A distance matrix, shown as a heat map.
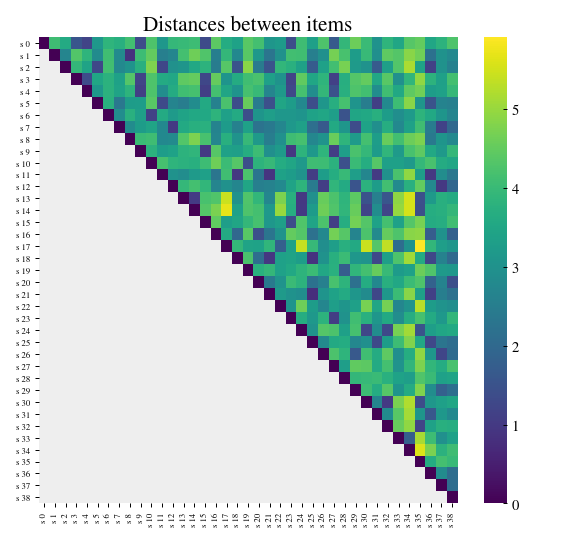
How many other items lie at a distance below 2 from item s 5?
7
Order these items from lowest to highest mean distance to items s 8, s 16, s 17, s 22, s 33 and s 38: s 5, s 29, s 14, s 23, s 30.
s 29, s 5, s 23, s 30, s 14
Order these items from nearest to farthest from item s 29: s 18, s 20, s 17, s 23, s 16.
s 20, s 16, s 18, s 17, s 23
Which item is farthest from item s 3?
s 35
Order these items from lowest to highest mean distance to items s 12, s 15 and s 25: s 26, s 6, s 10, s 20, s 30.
s 26, s 20, s 6, s 30, s 10
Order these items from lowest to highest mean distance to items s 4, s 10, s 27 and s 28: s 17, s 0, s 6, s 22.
s 6, s 0, s 22, s 17
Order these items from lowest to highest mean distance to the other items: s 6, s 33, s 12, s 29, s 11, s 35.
s 11, s 12, s 6, s 29, s 33, s 35
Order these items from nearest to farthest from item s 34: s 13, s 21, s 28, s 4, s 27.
s 28, s 27, s 4, s 21, s 13
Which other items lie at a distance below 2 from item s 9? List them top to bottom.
s 0, s 3, s 4, s 15, s 23, s 27
